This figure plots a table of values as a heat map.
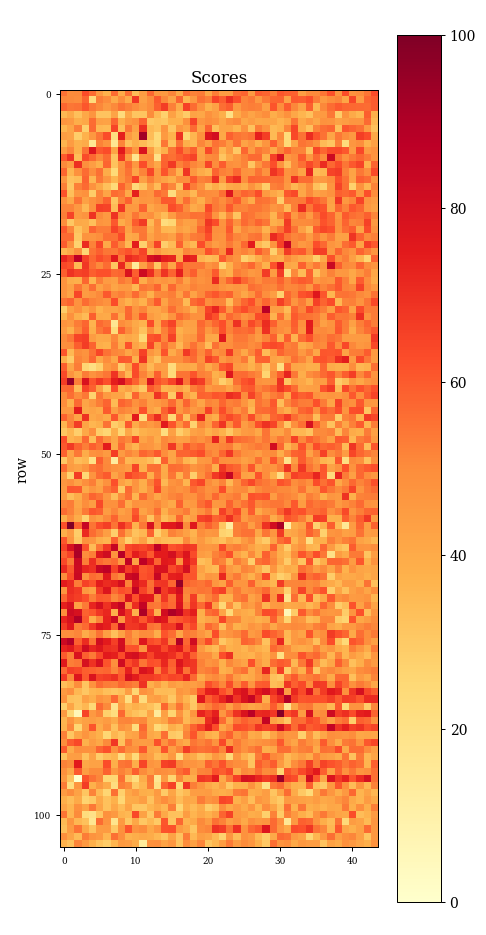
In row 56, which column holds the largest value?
39
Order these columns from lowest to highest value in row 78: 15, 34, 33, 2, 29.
29, 34, 33, 15, 2
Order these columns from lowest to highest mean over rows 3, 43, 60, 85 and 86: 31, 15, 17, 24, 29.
31, 17, 15, 24, 29
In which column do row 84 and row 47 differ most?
23
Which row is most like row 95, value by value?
86
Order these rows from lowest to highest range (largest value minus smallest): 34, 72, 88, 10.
10, 34, 88, 72
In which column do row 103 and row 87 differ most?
28
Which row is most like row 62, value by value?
103
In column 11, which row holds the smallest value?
104
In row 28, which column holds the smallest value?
30
